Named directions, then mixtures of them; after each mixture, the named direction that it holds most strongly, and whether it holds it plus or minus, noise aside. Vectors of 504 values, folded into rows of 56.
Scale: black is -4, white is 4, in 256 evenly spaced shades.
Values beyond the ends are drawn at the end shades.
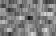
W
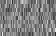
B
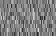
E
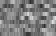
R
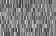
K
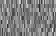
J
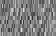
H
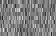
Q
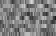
R, minus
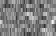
R, plus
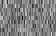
Q, minus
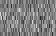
E, plus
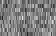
Q, plus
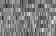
R, plus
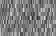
H, plus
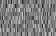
Q, plus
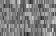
R, plus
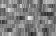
W, minus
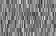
J, plus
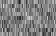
Q, minus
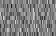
E, plus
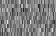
J, plus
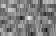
W, minus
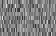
Q, minus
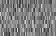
K, plus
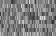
E, minus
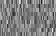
J, plus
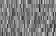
J, plus
